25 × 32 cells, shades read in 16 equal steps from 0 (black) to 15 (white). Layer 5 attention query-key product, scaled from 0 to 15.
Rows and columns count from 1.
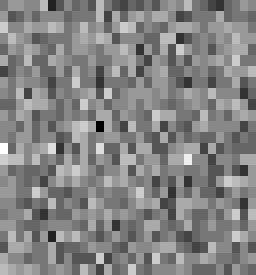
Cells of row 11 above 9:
8
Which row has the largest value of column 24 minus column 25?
15
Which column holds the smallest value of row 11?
5
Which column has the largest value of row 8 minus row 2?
10
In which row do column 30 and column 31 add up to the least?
16
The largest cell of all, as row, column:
14, 1
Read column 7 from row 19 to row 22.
11 7 8 2
